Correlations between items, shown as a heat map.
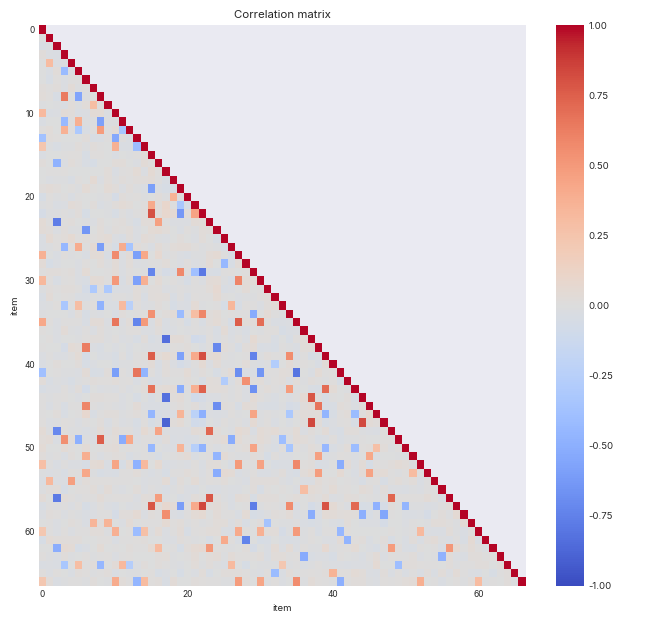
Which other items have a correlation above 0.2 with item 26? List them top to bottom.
5, 11, 33, 64
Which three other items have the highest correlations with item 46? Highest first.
29, 19, 50
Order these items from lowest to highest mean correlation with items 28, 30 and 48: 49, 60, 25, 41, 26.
41, 25, 26, 49, 60
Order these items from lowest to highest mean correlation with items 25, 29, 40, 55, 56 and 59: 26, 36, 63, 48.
63, 26, 36, 48
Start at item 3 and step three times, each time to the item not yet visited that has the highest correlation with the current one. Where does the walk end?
12
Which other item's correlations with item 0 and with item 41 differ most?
35
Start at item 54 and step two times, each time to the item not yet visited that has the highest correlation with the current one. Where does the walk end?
1
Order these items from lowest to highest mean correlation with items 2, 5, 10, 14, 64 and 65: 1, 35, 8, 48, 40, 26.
8, 48, 1, 40, 26, 35
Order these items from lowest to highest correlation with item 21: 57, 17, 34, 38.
38, 17, 34, 57
